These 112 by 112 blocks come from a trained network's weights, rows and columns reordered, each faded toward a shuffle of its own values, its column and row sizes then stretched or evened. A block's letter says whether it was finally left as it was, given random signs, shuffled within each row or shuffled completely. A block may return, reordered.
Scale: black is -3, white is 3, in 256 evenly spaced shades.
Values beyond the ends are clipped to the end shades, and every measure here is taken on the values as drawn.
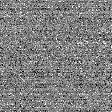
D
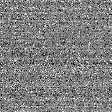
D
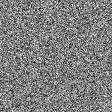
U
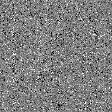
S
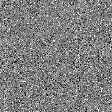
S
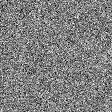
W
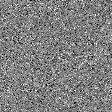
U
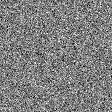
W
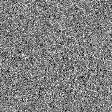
U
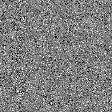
S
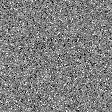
W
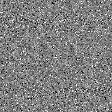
S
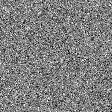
W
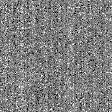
D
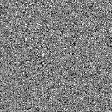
D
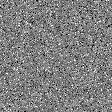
W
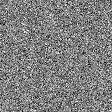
W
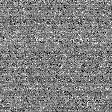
U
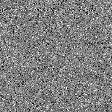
U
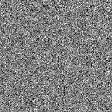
D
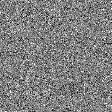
S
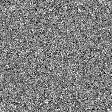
U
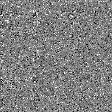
S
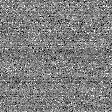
U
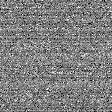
U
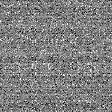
D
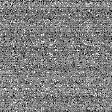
D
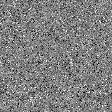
U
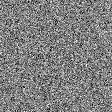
W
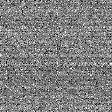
D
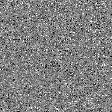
S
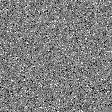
W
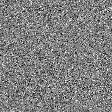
U
